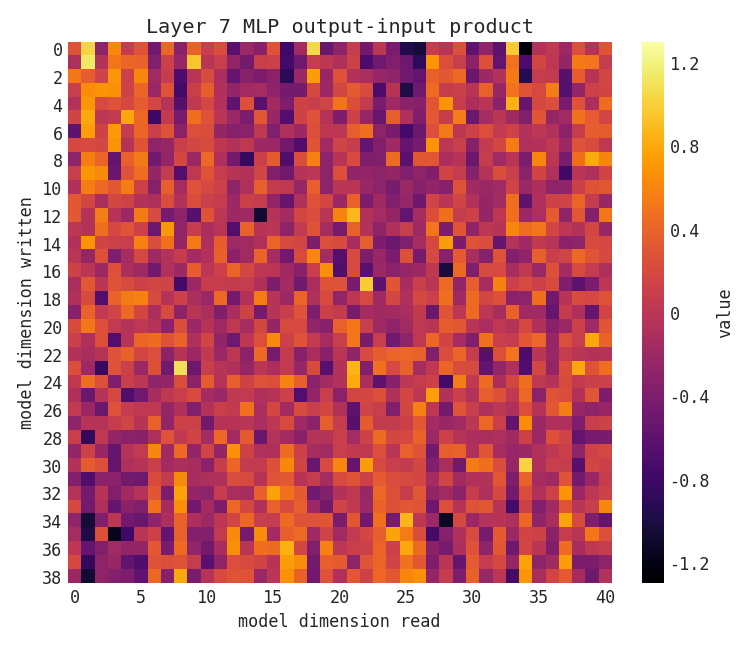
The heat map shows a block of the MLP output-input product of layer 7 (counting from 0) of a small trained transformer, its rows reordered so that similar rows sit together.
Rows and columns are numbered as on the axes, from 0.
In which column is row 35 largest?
24
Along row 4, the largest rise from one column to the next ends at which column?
33
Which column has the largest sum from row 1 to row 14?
1
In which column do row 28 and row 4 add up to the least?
14
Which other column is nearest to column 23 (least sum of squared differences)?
37
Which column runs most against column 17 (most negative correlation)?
3
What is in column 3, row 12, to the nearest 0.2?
0
